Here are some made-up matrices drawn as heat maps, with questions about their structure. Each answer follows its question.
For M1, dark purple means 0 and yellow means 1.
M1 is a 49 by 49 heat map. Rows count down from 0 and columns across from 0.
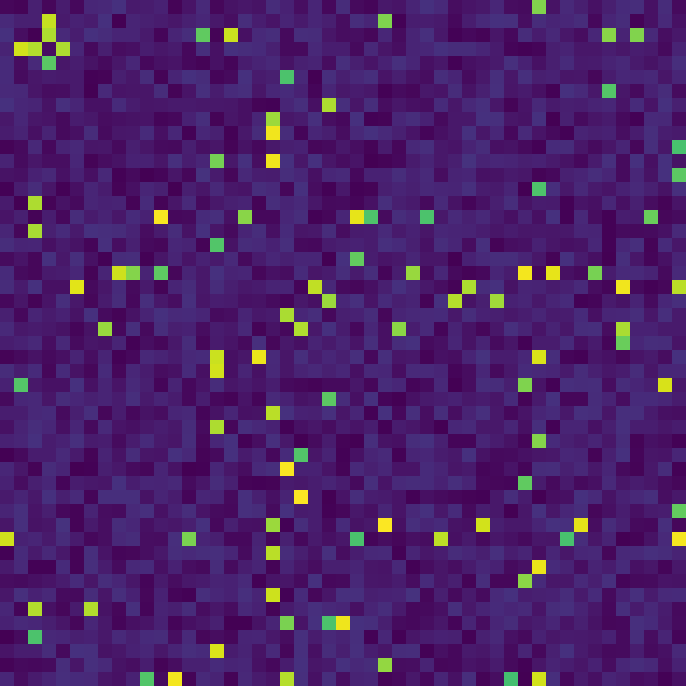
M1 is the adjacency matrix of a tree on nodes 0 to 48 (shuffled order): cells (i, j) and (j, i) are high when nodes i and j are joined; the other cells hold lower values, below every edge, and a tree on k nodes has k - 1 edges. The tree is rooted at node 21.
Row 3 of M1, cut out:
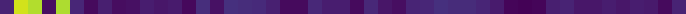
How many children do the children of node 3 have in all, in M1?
4
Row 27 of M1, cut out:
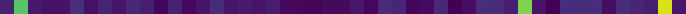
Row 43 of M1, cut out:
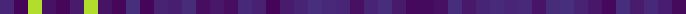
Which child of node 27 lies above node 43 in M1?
1
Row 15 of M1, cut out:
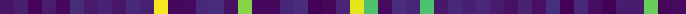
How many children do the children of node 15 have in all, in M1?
1
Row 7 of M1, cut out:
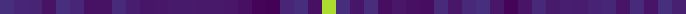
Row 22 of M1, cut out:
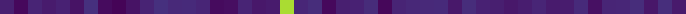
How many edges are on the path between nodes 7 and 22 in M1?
4
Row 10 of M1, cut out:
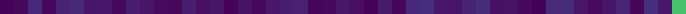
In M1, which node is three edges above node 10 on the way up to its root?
44
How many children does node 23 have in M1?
3
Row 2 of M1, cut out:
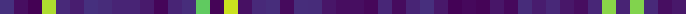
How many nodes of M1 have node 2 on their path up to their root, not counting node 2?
5
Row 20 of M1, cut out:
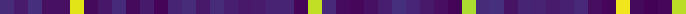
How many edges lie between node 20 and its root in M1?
3
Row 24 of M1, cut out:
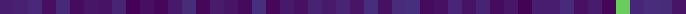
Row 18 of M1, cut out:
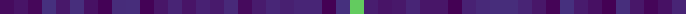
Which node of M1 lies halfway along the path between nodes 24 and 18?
48
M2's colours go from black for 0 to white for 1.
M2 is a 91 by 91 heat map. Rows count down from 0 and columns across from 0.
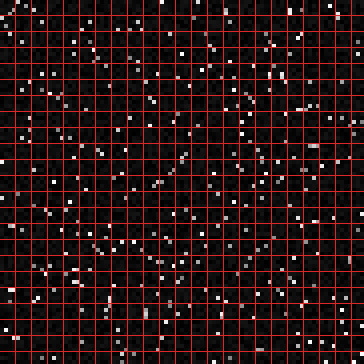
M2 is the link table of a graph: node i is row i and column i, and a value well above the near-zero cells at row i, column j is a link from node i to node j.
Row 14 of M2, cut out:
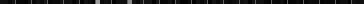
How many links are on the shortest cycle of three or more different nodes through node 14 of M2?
6
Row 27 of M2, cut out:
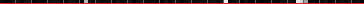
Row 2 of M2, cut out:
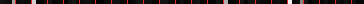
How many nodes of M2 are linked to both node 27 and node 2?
2
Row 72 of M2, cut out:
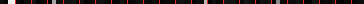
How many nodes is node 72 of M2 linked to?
5
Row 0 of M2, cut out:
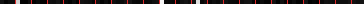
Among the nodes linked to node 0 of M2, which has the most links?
node 40
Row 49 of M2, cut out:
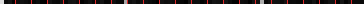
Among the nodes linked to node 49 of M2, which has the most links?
node 65
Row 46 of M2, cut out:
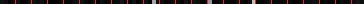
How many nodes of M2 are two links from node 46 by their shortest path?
5
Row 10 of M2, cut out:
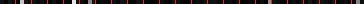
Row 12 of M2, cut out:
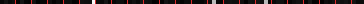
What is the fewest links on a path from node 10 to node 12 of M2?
5
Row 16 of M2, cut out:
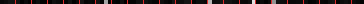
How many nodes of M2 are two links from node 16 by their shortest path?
6
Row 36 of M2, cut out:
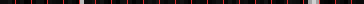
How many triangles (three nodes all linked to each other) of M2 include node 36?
1
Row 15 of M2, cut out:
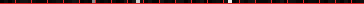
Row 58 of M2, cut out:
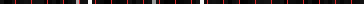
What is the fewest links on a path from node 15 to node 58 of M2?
4
